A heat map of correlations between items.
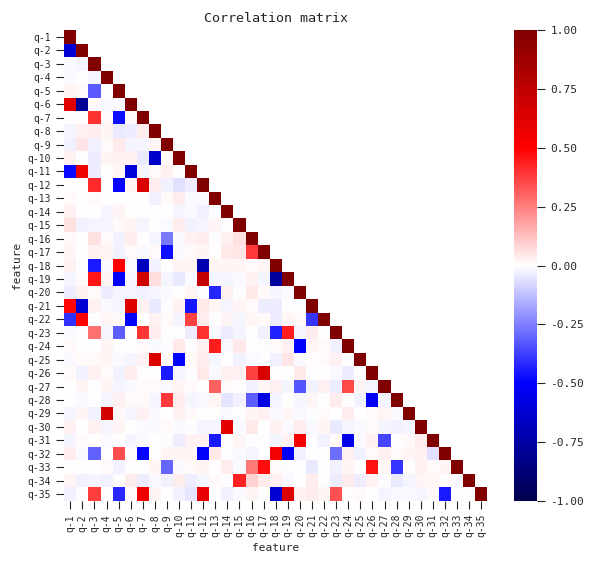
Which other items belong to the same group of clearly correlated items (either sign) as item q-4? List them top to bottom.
q-29
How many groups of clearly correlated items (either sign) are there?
8
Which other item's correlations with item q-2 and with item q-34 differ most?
q-6
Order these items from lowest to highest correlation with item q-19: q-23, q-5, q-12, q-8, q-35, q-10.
q-5, q-10, q-8, q-23, q-35, q-12
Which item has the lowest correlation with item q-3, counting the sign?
q-18
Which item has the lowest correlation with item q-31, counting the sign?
q-24
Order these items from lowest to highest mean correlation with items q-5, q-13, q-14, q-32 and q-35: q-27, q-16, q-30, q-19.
q-19, q-16, q-27, q-30
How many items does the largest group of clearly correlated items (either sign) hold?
9
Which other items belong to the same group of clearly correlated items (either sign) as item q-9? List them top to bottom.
q-16, q-17, q-26, q-28, q-33
